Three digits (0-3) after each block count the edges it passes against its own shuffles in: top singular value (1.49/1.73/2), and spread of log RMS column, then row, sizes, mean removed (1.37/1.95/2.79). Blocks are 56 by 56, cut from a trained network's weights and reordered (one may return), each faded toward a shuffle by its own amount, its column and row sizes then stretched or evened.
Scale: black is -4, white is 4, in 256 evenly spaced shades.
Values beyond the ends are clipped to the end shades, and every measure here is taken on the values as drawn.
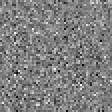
0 1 0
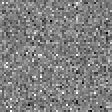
0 1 0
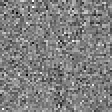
0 0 1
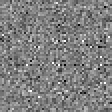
0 1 1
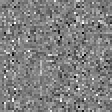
1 2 1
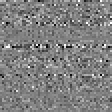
1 0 3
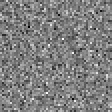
0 0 0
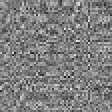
3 1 1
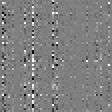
2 3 1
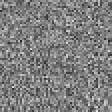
3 1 0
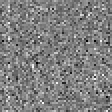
0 1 1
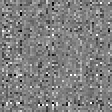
0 3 2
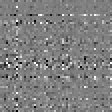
1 2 3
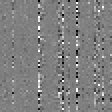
2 3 0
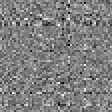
3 1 2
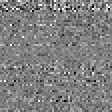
0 0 3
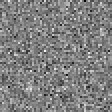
0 1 1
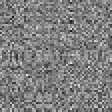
3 1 0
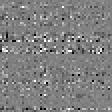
0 2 3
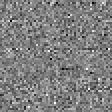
0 0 2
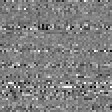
0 0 3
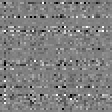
1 1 3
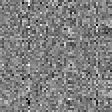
3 2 1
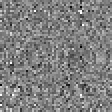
2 1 1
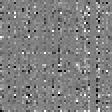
0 3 2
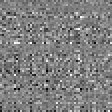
3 1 3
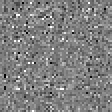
0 1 2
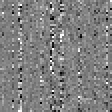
1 3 0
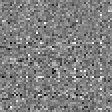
1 1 2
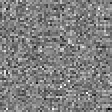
2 0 1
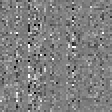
0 3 1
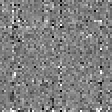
1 2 2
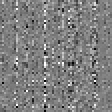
2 3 1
